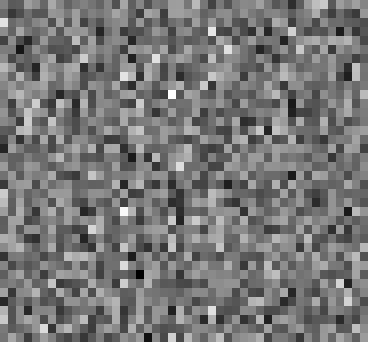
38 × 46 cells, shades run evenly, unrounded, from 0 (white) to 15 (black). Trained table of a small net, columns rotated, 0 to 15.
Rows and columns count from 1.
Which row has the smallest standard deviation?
19
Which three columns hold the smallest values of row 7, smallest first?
20, 11, 27
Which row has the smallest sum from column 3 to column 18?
15
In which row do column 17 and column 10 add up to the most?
12
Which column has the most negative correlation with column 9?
43
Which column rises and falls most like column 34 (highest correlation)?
26
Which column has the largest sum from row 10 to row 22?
40
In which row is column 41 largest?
16
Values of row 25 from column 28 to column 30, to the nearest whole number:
4 7 9
